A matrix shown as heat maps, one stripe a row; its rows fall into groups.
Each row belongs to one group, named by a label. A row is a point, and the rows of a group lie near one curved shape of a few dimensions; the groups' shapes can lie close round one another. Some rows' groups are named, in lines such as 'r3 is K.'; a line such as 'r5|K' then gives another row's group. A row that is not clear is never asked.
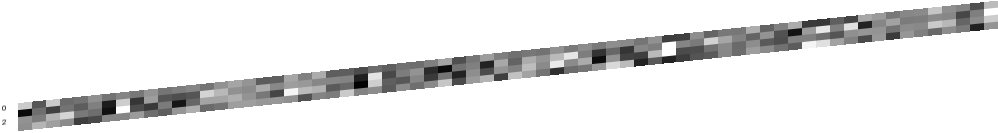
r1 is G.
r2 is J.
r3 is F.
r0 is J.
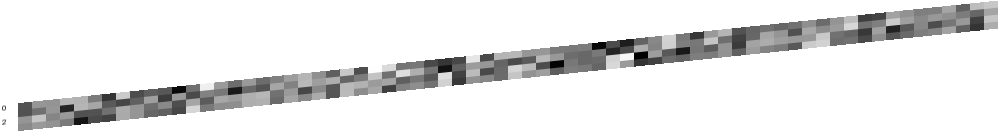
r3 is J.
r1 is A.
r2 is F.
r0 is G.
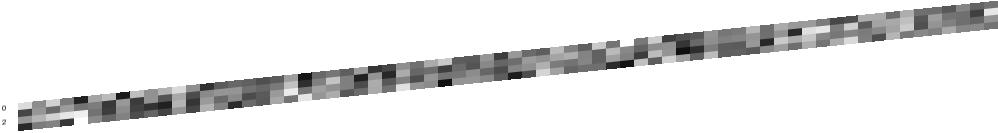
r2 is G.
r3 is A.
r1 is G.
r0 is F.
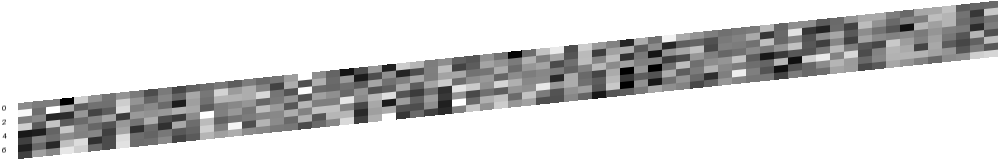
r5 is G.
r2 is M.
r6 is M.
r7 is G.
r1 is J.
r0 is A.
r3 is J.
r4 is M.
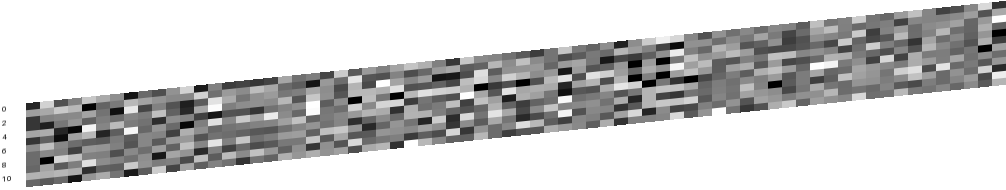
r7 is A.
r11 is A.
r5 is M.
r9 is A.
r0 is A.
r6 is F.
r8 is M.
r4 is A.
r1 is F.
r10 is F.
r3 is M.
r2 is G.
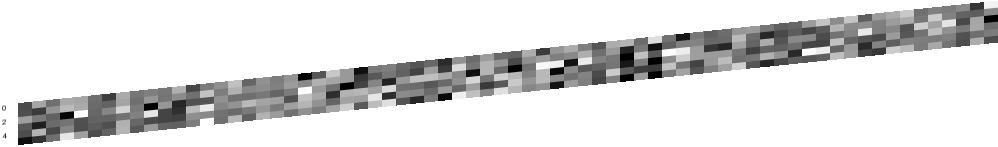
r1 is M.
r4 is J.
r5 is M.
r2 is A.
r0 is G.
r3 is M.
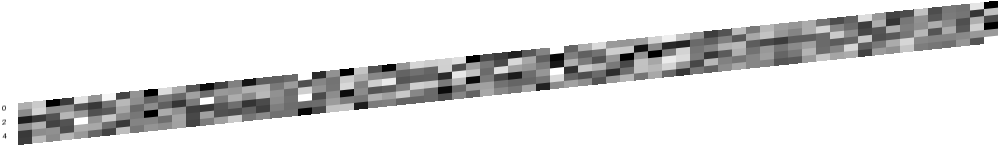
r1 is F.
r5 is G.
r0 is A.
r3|A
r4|A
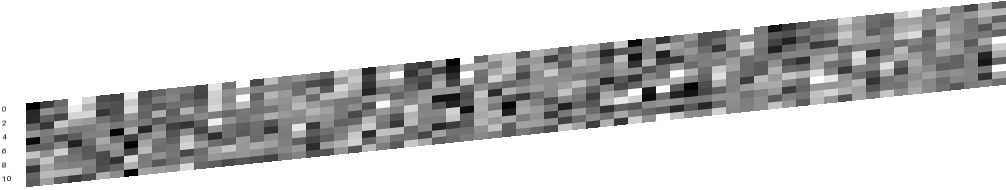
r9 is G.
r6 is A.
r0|M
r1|G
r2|M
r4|J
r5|G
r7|F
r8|F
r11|A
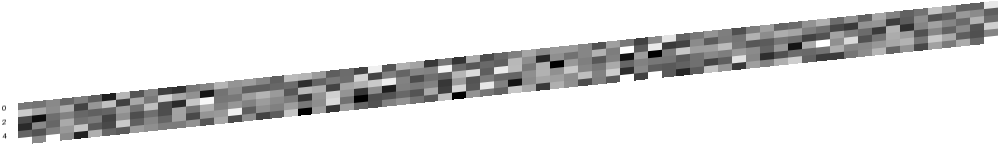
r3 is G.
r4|M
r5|F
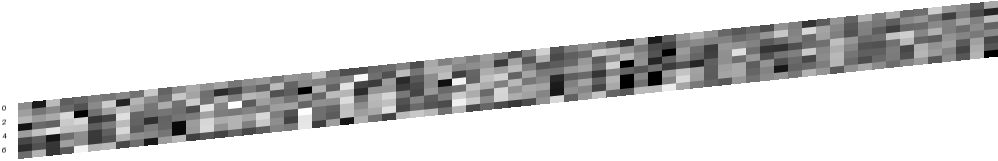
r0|M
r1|J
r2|F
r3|M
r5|M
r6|M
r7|A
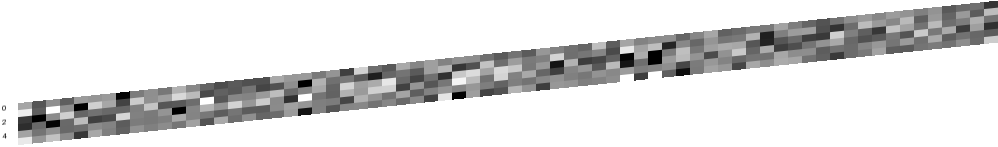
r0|J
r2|M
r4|J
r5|F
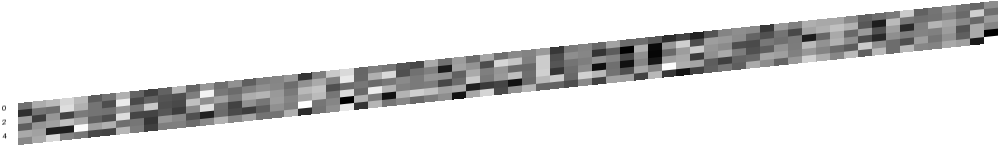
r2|M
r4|A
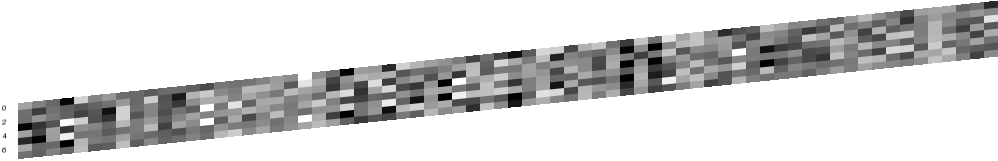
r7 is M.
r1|M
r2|J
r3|M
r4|M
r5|M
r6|A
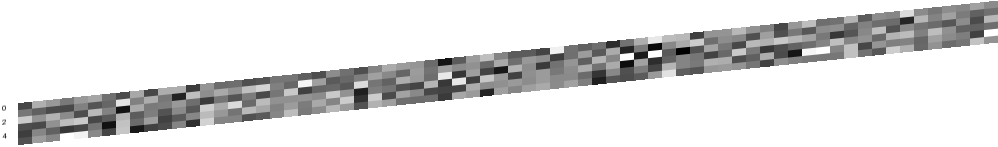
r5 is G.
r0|A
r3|M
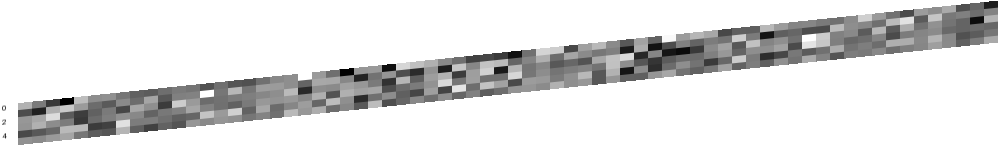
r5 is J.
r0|A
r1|M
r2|F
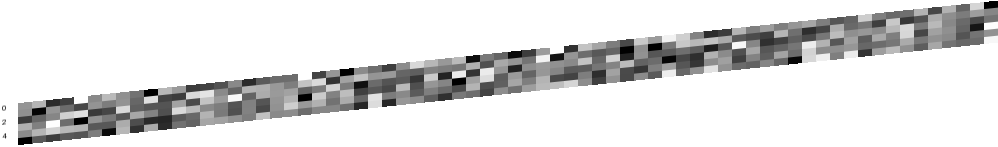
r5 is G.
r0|A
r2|M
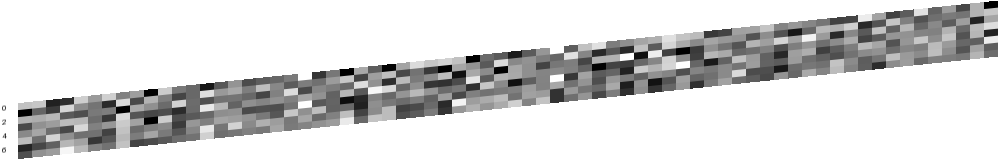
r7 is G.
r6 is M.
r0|A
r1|G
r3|G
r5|J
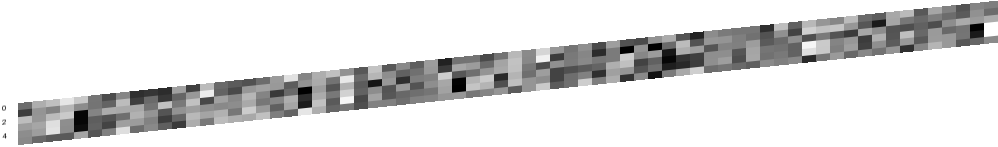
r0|G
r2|F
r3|F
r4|F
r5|M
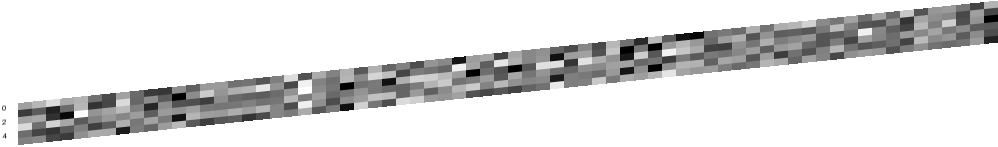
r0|G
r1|M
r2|A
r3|J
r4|M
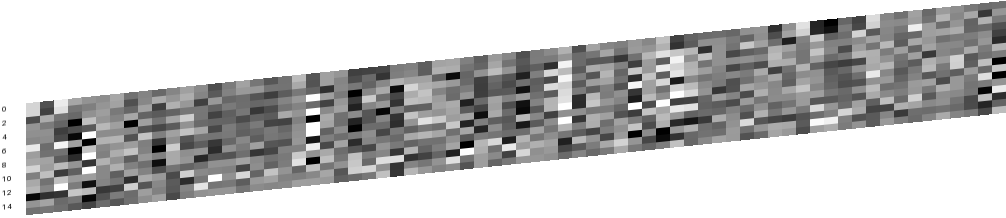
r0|J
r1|J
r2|A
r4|A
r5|A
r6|F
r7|A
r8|A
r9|F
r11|J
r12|F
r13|M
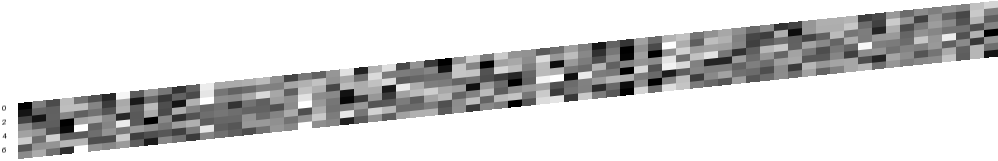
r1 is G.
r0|G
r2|M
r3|A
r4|A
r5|J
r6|G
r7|A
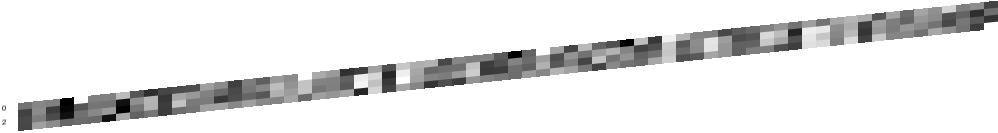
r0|A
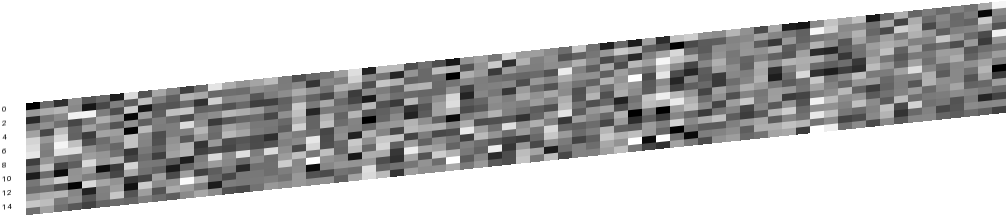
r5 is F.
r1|F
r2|G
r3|A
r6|J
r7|J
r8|A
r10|M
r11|G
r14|F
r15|J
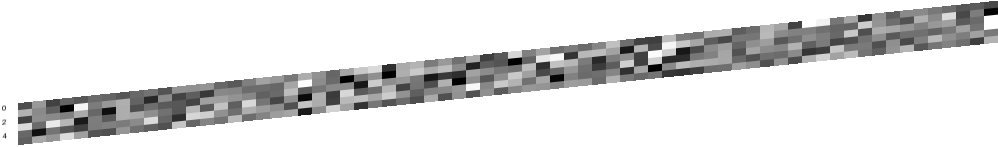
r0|J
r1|A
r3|F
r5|G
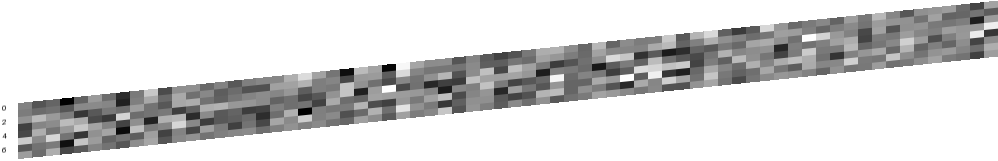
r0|A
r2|F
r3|G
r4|A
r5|F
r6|A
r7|J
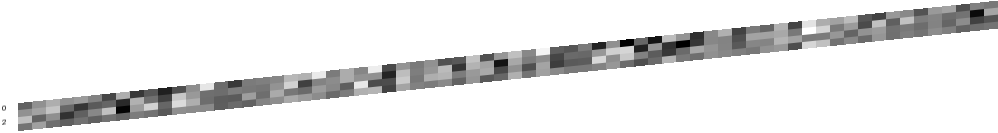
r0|G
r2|J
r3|J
